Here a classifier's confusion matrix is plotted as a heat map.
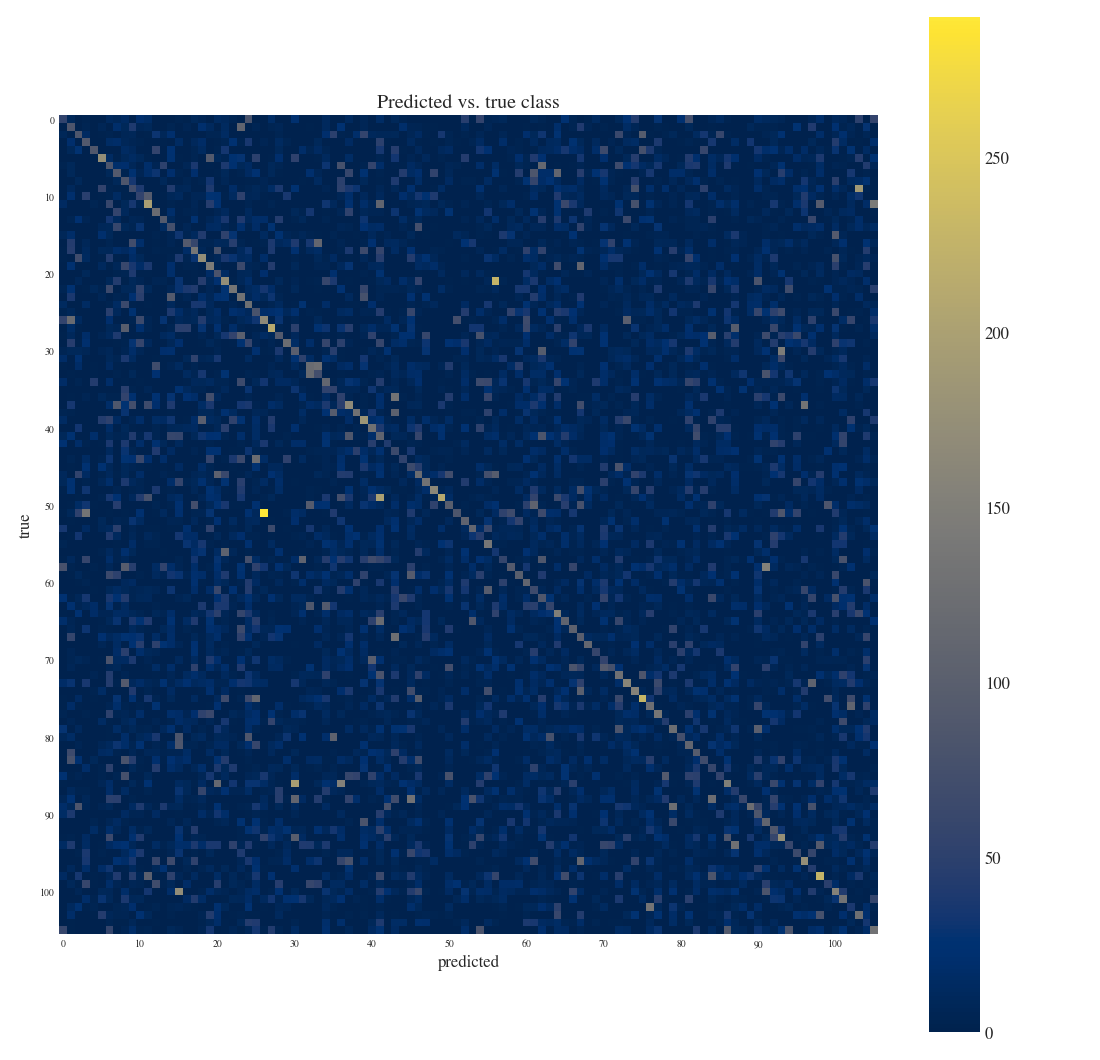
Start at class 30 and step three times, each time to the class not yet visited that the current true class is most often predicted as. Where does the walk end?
36
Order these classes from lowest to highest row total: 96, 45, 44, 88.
45, 44, 96, 88
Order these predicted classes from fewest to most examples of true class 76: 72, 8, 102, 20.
8, 20, 72, 102
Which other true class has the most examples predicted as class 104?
60
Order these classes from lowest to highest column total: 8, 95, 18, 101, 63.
63, 95, 18, 101, 8
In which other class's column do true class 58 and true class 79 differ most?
91
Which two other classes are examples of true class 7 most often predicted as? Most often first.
64, 61
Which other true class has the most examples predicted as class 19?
5
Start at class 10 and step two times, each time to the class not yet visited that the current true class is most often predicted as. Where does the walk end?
105
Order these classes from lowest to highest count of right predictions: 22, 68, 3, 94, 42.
42, 94, 3, 68, 22
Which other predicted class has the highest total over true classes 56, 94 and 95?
87
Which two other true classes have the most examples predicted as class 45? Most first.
88, 59
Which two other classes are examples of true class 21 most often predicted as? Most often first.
56, 90
